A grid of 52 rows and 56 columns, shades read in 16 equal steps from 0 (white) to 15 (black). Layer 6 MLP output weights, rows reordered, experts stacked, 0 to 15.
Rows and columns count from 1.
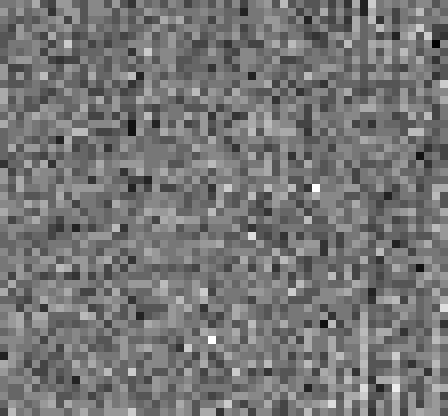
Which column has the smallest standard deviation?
33
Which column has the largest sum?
17
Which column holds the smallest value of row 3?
47
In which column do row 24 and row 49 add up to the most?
39
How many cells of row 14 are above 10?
5
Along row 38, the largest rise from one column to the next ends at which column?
51
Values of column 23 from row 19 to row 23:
9 9 10 6 7
